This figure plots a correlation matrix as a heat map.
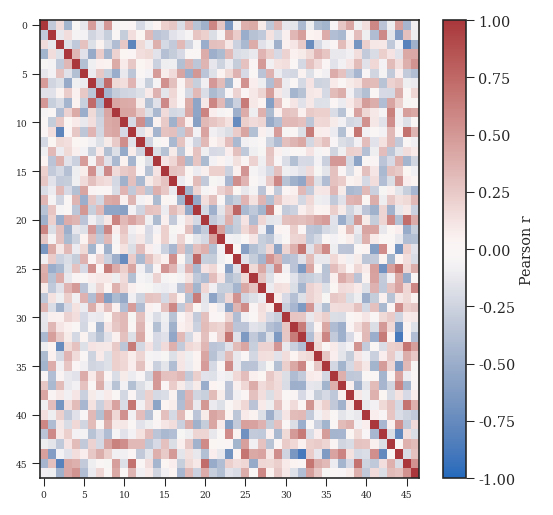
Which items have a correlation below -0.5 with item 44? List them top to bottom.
1, 23, 31, 32, 35, 42
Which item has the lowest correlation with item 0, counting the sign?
23
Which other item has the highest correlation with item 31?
32
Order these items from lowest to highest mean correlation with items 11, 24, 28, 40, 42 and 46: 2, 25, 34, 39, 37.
2, 37, 25, 34, 39
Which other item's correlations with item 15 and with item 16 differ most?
10
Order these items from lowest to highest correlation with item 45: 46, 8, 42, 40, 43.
40, 8, 42, 43, 46
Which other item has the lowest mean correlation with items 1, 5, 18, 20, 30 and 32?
44
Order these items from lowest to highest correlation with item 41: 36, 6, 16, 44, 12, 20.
20, 12, 36, 16, 6, 44
